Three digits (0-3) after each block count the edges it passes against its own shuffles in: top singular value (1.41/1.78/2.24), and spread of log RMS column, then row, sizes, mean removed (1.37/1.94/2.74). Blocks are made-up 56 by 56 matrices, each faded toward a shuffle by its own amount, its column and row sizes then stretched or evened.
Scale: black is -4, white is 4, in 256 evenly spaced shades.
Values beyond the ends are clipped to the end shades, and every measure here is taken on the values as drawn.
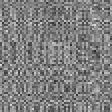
3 0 2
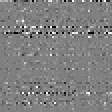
2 1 3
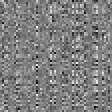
3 3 0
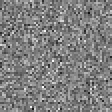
0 1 0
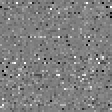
0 0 2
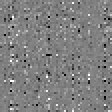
0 2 1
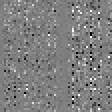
0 3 0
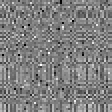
3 0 0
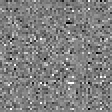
2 1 2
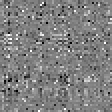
2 1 2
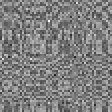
3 0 0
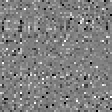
2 1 2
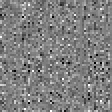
0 3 1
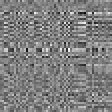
3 1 3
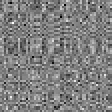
3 0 1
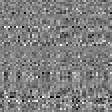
3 0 3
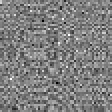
3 1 0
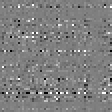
1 2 3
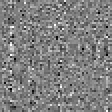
1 2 0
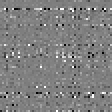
2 2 3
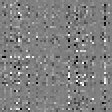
1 3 2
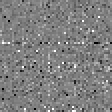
1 0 1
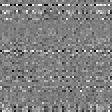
3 0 3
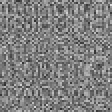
3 0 0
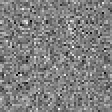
2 0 1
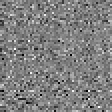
2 0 2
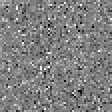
0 1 0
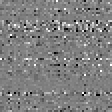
1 1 3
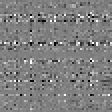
2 2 3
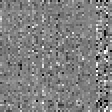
0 3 1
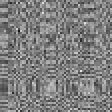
3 1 0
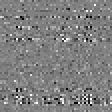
2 1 3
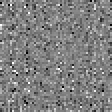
1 2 1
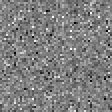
0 1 0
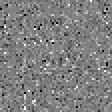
0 1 0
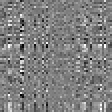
3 3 2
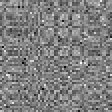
3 0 0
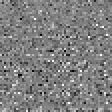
2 0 2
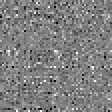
1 1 1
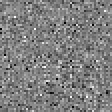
1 0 1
